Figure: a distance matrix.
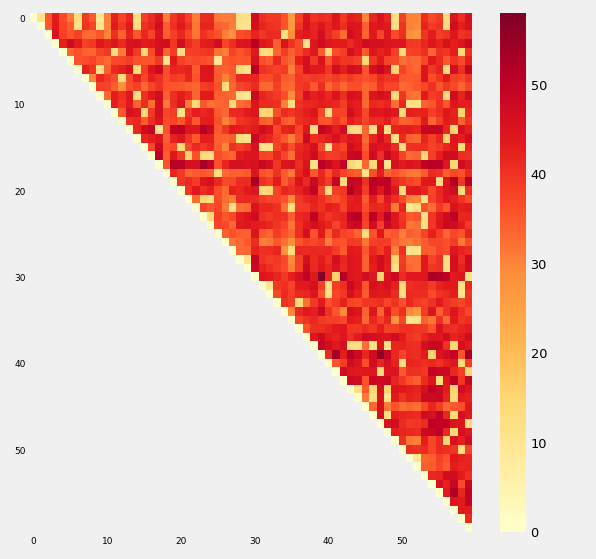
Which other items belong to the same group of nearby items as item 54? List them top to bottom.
39
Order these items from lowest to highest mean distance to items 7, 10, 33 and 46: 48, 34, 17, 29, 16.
48, 17, 34, 29, 16
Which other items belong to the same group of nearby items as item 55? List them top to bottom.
19, 42
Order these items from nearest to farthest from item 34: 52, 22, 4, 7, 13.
52, 22, 7, 4, 13
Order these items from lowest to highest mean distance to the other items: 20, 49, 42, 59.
49, 20, 42, 59
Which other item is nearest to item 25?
5
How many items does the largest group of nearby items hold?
9
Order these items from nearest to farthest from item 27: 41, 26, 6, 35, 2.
35, 2, 26, 6, 41
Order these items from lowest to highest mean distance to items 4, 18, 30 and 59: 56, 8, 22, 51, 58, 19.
58, 8, 51, 22, 56, 19
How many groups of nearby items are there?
14
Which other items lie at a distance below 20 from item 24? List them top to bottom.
16, 21, 23, 53
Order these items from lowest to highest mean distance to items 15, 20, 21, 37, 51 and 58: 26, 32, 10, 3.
32, 26, 10, 3
